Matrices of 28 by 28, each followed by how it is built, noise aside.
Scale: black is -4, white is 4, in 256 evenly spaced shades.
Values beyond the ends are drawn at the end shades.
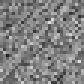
Hankel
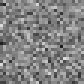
repeating rows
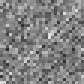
Hankel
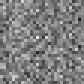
repeating rows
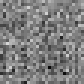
blocks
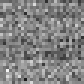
blocks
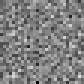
repeating rows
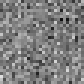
blocks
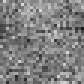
smooth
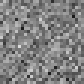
Hankel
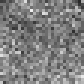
smooth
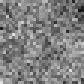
smooth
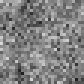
smooth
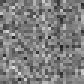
repeating rows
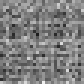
blocks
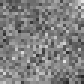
smooth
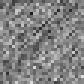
Hankel
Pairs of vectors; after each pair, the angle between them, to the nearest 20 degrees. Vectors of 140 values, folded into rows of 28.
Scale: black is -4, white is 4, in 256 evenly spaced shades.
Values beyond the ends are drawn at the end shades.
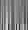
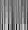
20 degrees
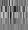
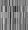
40 degrees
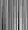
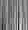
20 degrees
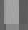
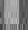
20 degrees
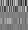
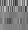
160 degrees
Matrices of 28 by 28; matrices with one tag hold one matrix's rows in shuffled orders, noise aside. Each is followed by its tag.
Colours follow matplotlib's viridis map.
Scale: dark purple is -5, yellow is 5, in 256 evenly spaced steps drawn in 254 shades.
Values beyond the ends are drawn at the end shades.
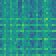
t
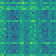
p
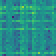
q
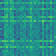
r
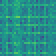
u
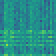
r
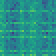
p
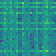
t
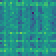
t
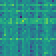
t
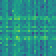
u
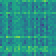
u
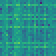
u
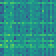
r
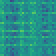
p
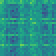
p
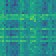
p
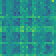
q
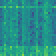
t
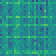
u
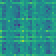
q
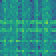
t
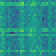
p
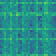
t
